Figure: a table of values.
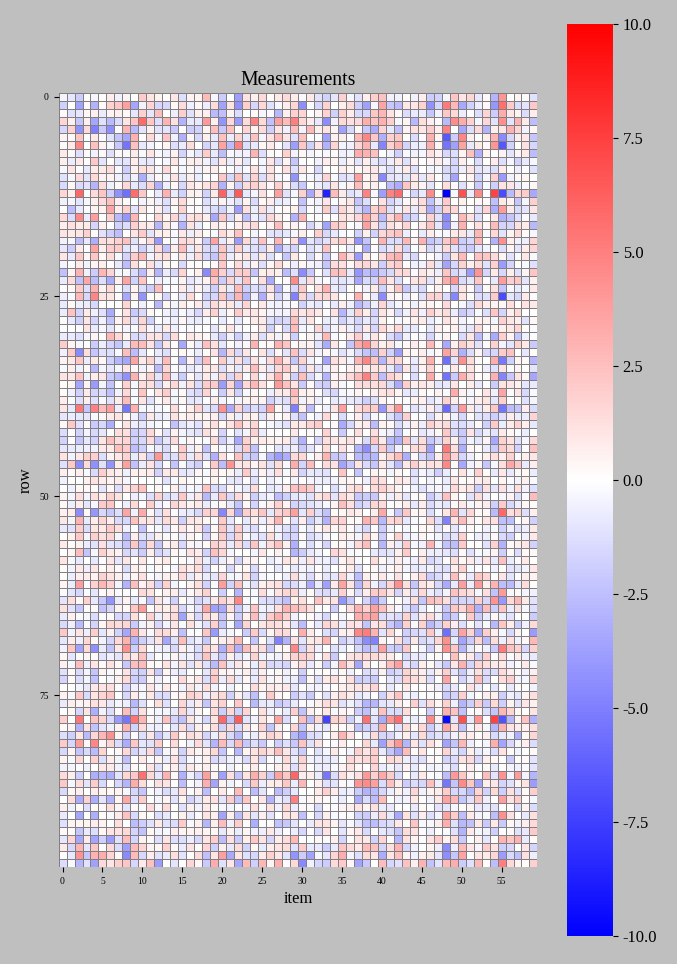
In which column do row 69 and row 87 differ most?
55
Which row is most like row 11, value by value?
82
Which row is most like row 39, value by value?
95
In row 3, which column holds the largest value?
10
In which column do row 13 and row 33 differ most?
48
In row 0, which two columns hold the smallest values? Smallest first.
22, 54
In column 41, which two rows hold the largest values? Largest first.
12, 78
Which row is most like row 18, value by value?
96
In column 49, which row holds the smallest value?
25
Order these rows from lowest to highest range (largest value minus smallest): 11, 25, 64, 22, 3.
11, 64, 22, 3, 25
